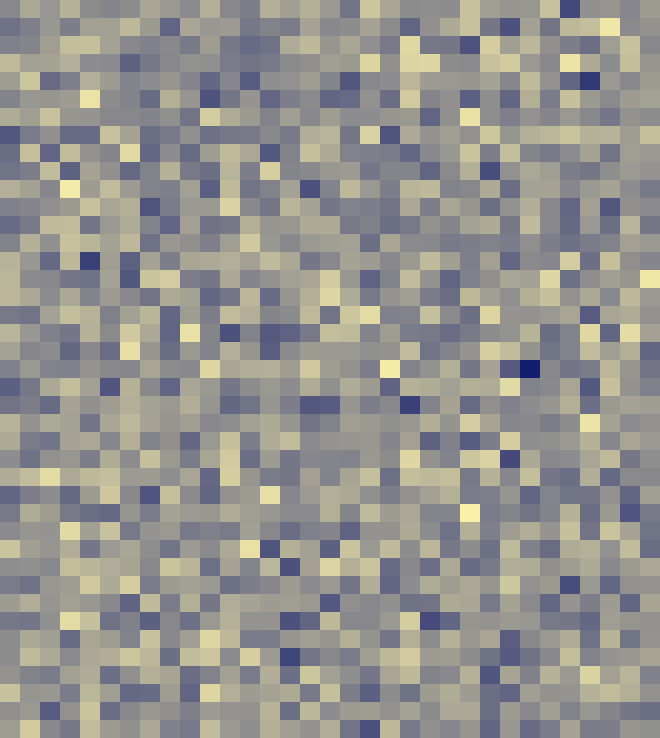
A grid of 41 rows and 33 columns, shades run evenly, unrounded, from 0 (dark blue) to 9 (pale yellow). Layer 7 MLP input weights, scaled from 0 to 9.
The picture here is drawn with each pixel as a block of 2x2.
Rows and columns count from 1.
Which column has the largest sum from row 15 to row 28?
25
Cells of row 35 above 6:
5
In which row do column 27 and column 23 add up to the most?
27
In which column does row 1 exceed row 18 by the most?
24
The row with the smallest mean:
23
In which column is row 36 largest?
11
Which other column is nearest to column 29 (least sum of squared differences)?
31
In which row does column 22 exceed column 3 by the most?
15
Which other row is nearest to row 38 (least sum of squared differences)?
40
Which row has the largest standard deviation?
19
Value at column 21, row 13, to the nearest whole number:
4
